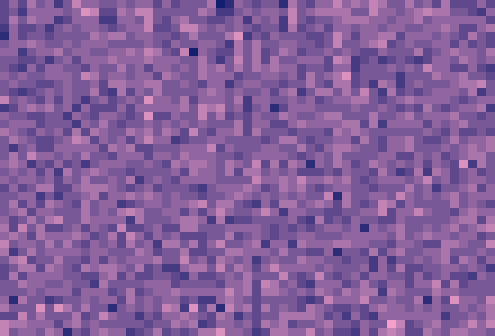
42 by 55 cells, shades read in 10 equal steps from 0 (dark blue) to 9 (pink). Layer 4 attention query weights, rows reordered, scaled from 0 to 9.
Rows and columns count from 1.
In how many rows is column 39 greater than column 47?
19
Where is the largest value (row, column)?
41, 44
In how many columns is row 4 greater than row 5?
22
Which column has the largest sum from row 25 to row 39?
26
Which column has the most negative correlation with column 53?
42
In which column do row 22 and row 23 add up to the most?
29
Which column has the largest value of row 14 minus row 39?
25
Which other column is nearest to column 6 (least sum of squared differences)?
4
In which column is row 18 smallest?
20
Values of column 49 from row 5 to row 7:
4 5 4
